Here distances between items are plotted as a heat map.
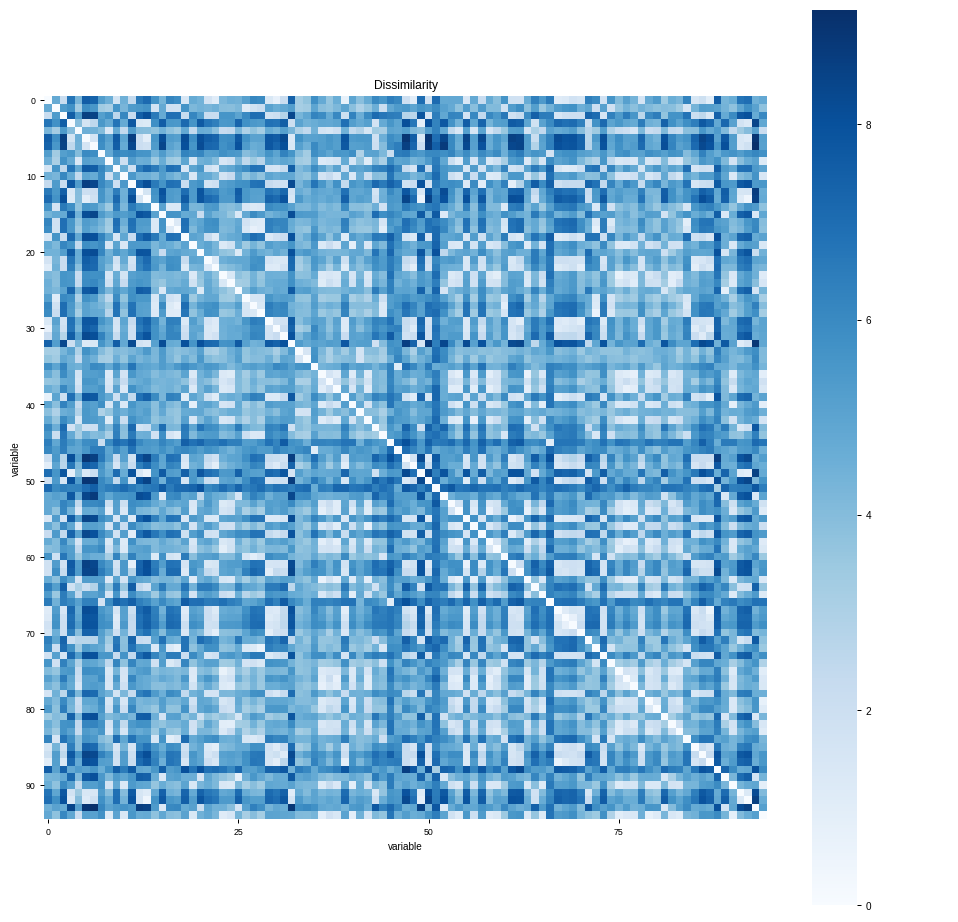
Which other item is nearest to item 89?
25
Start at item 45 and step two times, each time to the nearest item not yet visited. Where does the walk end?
7
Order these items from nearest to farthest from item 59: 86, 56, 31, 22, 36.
36, 56, 22, 31, 86
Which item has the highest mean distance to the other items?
51
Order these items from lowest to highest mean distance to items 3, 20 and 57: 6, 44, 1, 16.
1, 44, 16, 6
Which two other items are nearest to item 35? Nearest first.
46, 80
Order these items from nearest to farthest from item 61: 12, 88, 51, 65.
65, 51, 12, 88
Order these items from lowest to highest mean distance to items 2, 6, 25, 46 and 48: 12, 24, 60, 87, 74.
87, 24, 74, 60, 12
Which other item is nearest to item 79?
94
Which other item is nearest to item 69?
68
